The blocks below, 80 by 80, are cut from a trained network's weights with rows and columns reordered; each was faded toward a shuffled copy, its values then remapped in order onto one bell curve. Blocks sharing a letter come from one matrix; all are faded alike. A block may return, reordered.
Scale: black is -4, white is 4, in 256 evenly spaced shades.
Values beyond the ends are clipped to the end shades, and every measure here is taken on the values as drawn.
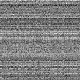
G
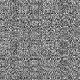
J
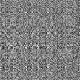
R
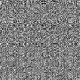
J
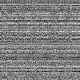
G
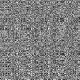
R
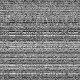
G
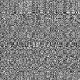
J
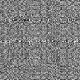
J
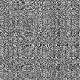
R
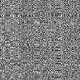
R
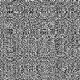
J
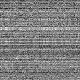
G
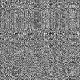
J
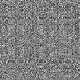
J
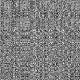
R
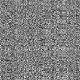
R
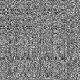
J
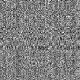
J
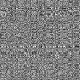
J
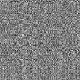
J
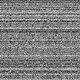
G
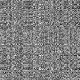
R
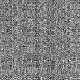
R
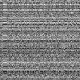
G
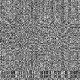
J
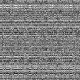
G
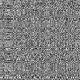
J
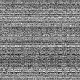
G
